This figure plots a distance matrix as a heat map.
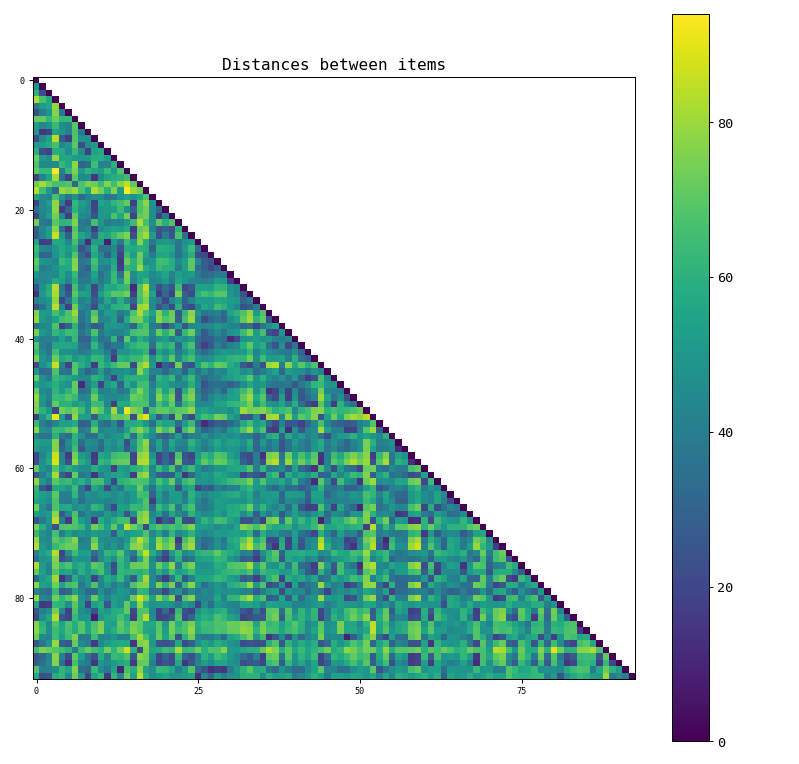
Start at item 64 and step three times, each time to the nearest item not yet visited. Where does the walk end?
42
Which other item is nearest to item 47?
7
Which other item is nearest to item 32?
15
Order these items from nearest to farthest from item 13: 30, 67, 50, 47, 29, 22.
29, 47, 30, 22, 67, 50
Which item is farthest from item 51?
14
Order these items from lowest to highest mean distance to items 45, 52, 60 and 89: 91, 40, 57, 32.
32, 57, 40, 91
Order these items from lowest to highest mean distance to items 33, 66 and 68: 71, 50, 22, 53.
50, 53, 22, 71
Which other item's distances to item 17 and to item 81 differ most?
1
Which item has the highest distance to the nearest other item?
6
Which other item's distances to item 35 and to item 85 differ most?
52
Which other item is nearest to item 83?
9
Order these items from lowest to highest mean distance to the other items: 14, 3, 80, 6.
80, 14, 6, 3
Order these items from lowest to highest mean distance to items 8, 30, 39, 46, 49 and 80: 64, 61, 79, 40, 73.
40, 79, 64, 61, 73
